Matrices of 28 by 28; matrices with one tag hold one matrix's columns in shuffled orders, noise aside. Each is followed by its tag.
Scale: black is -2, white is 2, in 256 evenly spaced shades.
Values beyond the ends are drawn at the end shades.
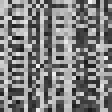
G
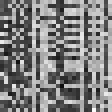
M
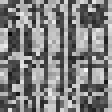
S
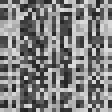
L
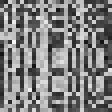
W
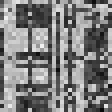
S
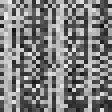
G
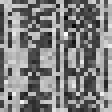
W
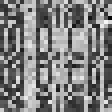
S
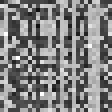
L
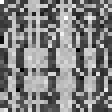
W
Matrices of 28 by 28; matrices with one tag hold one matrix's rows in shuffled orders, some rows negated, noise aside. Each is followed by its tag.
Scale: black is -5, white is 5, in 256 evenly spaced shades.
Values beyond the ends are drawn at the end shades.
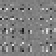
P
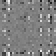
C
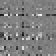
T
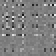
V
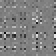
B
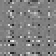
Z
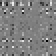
P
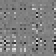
B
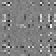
C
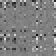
B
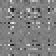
Z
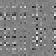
B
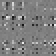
V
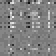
Z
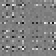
V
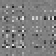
V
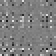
P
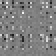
P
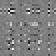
Z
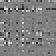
T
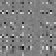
P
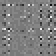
C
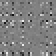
P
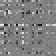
T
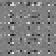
Z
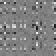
B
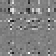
Z
